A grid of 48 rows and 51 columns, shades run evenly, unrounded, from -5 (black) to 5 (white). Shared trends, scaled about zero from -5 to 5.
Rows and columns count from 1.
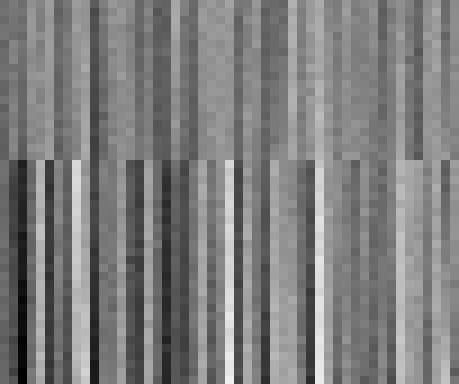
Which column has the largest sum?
36
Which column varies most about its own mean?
6
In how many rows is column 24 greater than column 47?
20
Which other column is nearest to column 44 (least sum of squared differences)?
38
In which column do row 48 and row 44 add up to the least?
3
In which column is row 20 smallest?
11
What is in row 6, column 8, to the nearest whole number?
0
